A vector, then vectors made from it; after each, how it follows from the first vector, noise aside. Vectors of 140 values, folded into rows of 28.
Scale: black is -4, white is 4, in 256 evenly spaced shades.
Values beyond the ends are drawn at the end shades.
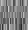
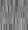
negated, shrunk.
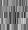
wrapped around.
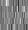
reversed, negated, partly zeroed.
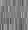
shrunk.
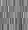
shrunk.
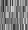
wrapped around.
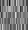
wrapped around.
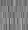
negated, shrunk.
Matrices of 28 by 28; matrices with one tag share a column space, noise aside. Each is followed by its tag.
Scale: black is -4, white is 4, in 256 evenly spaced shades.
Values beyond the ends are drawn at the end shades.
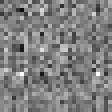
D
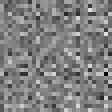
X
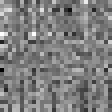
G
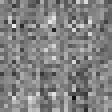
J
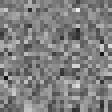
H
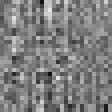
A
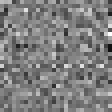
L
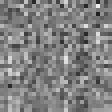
D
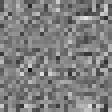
X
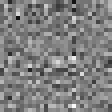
X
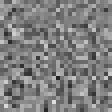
H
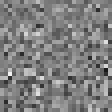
H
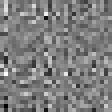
X
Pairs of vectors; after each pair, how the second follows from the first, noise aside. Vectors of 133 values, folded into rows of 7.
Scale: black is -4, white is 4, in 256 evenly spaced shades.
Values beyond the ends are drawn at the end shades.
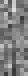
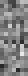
wrapped around.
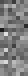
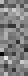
wrapped around.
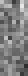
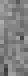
reversed, negated, shrunk.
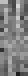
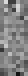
partly zeroed.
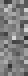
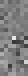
partly zeroed.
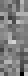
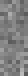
negated, shrunk.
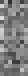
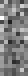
copied.
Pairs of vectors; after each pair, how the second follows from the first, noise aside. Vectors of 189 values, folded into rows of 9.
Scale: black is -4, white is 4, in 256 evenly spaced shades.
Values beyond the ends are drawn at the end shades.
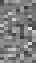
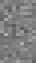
reversed, shrunk.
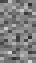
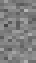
reversed, shrunk.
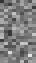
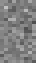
reversed, shrunk.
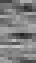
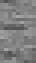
reversed, shrunk.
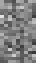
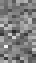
shuffled.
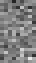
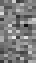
wrapped around, negated.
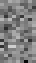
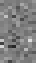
negated, partly zeroed.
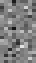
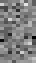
shuffled.
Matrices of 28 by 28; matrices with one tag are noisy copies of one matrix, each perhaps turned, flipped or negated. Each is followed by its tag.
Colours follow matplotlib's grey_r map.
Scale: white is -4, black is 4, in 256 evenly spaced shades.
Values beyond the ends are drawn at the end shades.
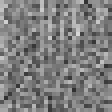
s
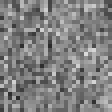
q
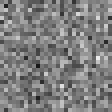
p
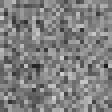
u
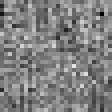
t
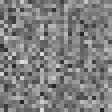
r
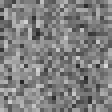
u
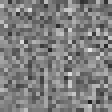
r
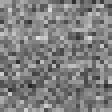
u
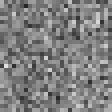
u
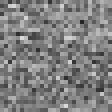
u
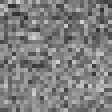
u
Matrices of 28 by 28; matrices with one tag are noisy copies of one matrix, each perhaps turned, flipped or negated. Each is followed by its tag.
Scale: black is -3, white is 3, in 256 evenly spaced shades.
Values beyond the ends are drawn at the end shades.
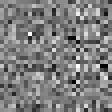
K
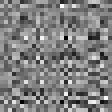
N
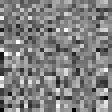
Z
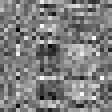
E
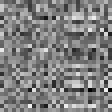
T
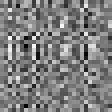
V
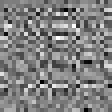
V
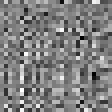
T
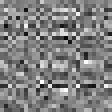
V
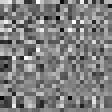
Z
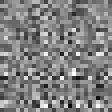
K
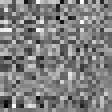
Z
